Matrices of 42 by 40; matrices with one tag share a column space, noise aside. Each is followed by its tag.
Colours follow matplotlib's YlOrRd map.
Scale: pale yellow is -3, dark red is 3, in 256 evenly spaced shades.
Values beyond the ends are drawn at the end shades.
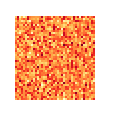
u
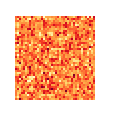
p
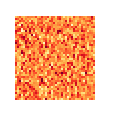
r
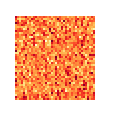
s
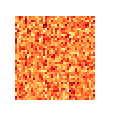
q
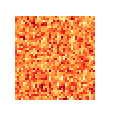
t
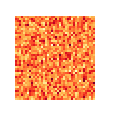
s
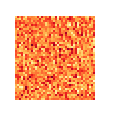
p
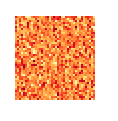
u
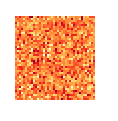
p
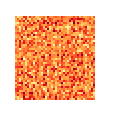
s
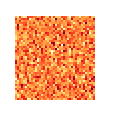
p
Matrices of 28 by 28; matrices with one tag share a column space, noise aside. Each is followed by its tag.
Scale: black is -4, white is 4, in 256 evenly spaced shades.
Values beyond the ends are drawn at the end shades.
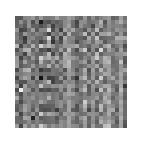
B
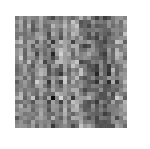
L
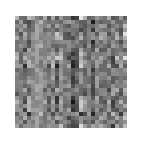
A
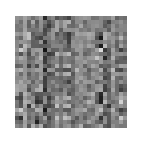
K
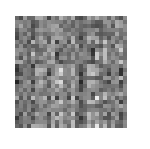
L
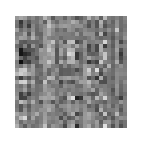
L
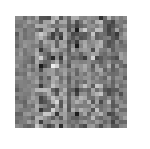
A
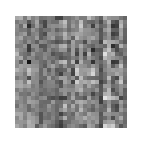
L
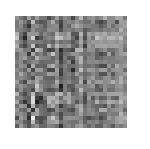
K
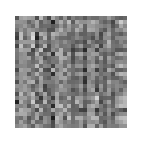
K
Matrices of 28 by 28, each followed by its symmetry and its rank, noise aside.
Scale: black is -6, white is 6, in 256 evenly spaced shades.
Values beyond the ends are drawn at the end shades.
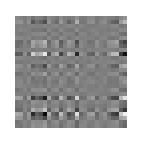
no symmetry, rank one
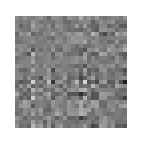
no symmetry, rank three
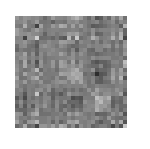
symmetric, rank two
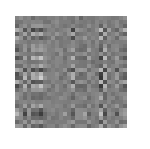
no symmetry, rank one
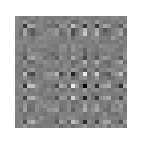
symmetric, rank one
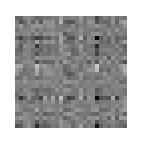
no symmetry, rank two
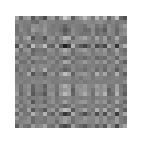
no symmetry, rank one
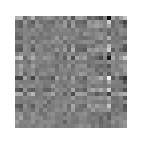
no symmetry, rank one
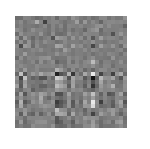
no symmetry, rank one
